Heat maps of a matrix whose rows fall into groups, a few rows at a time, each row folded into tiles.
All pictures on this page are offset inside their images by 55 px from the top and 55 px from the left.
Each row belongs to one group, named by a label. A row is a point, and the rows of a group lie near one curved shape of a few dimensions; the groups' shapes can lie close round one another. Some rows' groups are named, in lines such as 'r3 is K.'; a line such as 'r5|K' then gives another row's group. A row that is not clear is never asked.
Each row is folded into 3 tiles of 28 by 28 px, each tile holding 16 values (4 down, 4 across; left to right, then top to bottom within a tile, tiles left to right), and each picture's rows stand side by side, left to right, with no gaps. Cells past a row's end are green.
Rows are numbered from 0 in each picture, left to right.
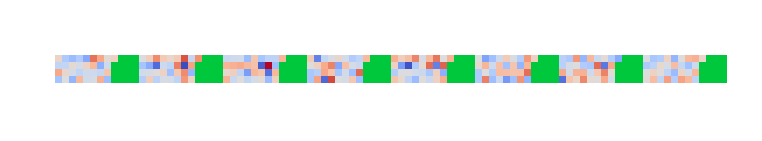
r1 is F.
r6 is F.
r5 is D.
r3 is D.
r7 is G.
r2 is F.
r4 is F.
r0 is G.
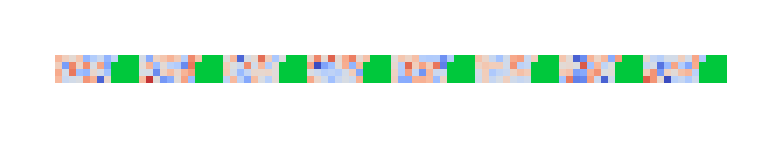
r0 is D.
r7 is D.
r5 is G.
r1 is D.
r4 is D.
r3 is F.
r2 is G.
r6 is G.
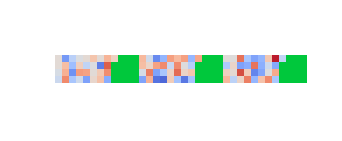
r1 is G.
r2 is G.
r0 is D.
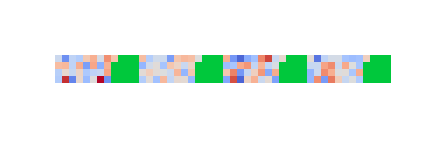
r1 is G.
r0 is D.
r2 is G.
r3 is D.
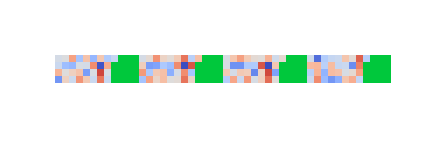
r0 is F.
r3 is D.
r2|F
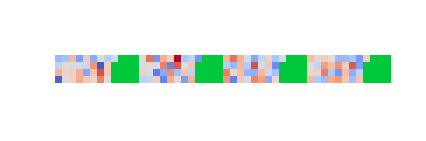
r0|F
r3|D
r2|D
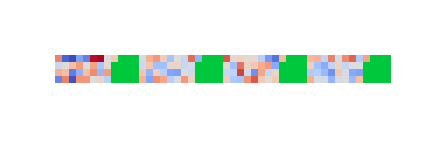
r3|F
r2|D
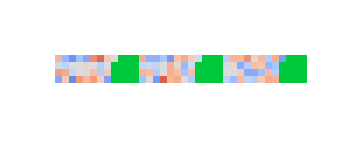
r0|G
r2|G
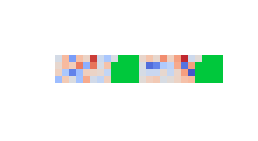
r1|F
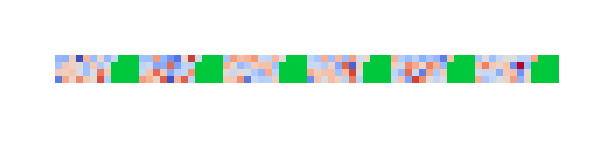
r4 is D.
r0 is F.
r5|F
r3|F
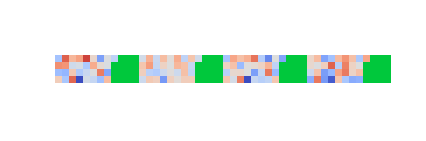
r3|G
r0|G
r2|G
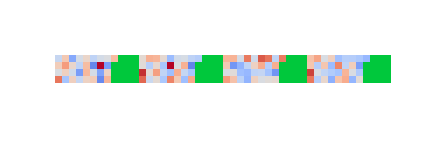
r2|F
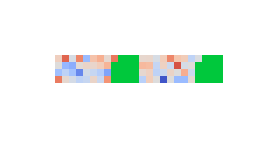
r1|G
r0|F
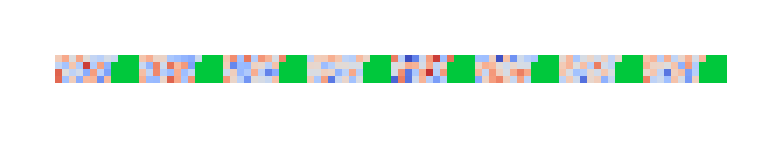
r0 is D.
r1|D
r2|F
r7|F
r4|G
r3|G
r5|F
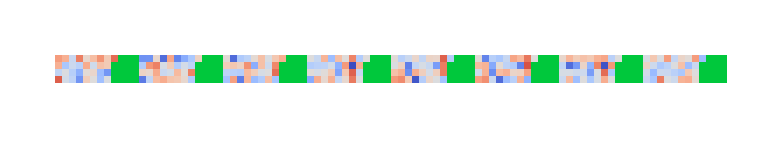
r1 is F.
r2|D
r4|D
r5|D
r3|F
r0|F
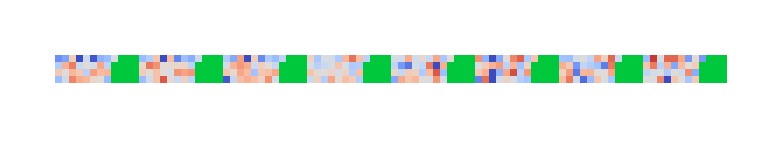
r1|F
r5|G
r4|F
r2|F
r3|G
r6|D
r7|G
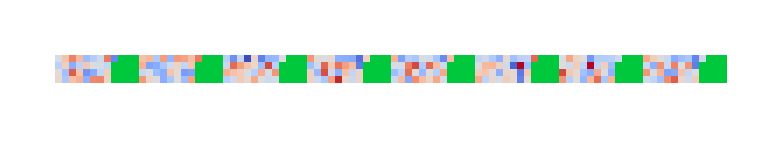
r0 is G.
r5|F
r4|D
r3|D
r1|F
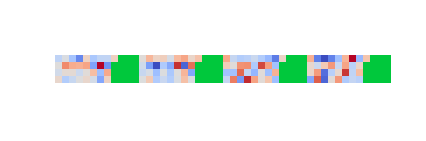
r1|F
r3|G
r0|F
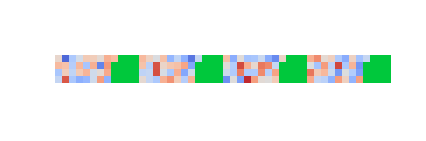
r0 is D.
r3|D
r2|D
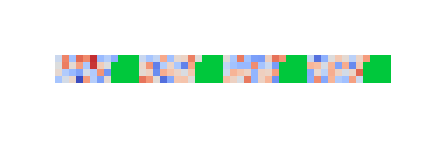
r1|D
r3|D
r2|G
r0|G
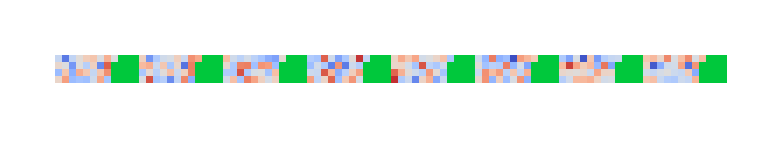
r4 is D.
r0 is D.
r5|G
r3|G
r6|F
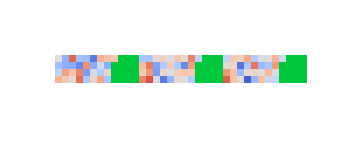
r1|D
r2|D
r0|G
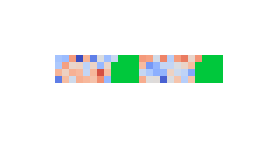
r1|F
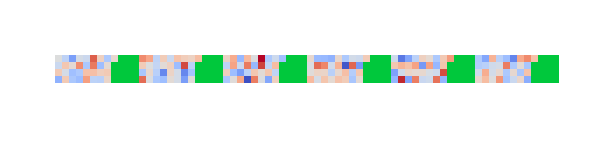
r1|F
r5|G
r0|G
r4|D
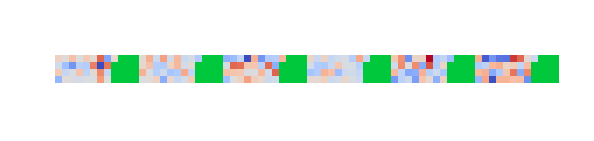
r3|G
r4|G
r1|G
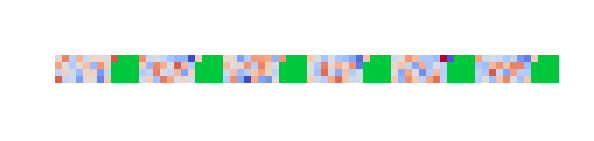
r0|F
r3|D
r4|G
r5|D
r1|D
